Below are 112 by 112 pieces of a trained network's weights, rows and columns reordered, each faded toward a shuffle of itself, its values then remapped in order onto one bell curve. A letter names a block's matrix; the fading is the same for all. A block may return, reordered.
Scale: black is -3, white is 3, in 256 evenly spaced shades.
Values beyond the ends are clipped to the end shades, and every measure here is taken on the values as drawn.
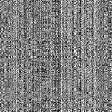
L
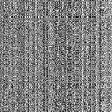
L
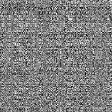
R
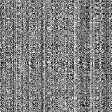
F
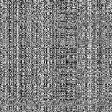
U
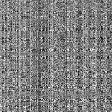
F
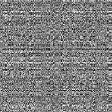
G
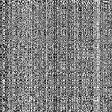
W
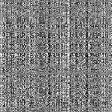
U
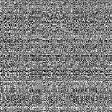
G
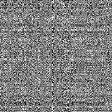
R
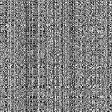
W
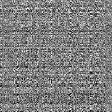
R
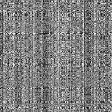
W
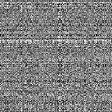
G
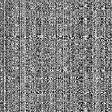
F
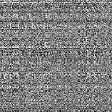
G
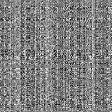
F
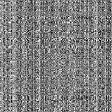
F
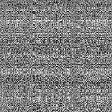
G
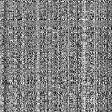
F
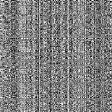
W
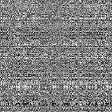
G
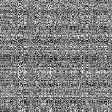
G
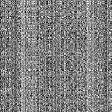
F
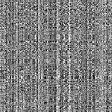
L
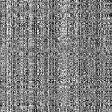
L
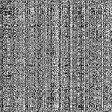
L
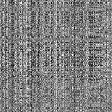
U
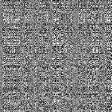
R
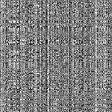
W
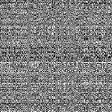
G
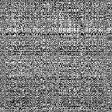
G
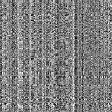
L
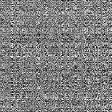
R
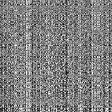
U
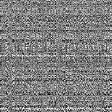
G
